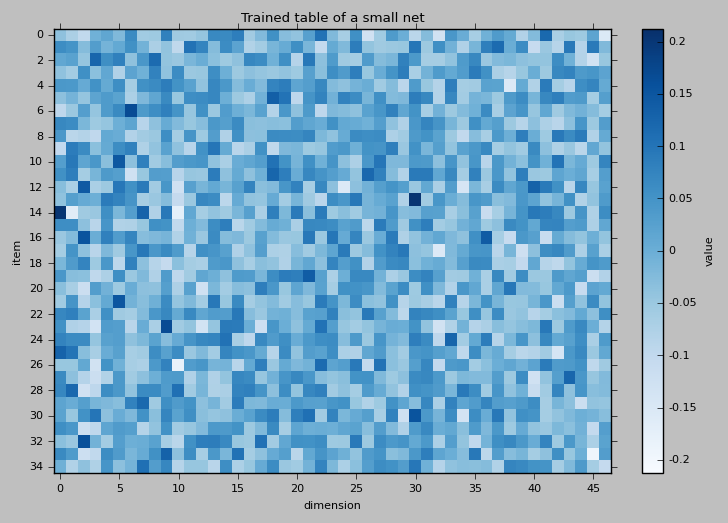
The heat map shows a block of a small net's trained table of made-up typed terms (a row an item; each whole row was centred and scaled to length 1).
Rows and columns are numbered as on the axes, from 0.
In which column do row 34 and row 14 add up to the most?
7
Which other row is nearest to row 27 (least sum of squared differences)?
19
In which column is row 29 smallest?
44
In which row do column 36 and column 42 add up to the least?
25
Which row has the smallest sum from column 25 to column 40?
23
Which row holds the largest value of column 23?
16
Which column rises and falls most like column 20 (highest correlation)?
37
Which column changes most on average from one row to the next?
2
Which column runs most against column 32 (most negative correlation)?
41
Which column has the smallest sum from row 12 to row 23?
10
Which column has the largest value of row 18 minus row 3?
1
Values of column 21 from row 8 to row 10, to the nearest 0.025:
0.075 -0.05 0.05
